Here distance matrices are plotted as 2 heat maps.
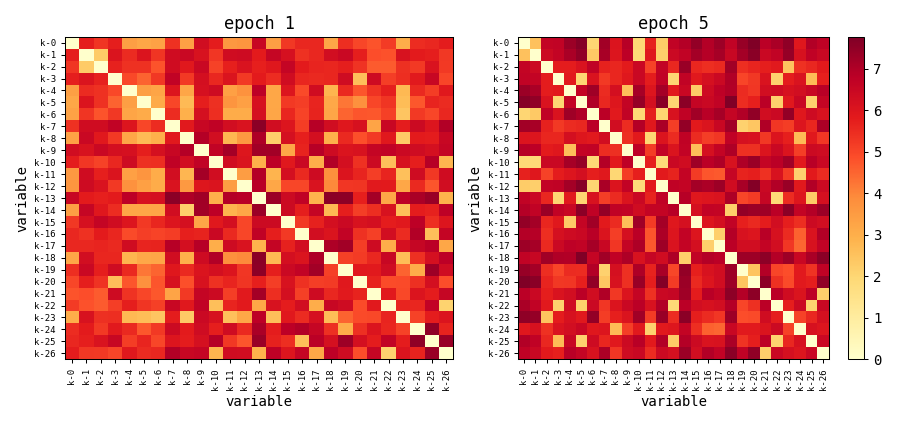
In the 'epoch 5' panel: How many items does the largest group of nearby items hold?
5
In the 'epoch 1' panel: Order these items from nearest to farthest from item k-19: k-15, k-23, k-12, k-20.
k-23, k-12, k-20, k-15
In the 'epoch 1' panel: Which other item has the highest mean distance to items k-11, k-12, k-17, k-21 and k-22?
k-9
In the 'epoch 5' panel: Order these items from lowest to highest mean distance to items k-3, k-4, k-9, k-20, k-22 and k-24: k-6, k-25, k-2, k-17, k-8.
k-25, k-8, k-2, k-17, k-6
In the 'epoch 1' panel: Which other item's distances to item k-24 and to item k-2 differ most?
k-1
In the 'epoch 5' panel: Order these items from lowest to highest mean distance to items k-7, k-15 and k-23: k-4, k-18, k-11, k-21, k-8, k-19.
k-19, k-4, k-11, k-8, k-21, k-18
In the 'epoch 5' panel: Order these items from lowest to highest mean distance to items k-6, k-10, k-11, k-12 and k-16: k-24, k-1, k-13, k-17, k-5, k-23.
k-1, k-24, k-17, k-13, k-23, k-5
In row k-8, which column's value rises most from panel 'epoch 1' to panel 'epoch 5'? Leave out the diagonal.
k-14
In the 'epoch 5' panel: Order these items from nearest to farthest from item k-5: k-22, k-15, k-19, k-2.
k-22, k-19, k-2, k-15
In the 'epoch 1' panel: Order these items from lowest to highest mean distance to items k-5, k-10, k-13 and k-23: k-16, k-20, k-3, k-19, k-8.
k-8, k-20, k-3, k-19, k-16
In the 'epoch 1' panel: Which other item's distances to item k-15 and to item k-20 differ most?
k-3
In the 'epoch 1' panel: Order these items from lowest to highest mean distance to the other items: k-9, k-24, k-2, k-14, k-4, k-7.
k-4, k-14, k-2, k-24, k-7, k-9
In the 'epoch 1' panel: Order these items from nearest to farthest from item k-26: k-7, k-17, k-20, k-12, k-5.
k-17, k-20, k-5, k-12, k-7
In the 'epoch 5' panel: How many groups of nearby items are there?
9
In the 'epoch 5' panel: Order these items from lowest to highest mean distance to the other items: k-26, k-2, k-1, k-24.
k-24, k-2, k-1, k-26
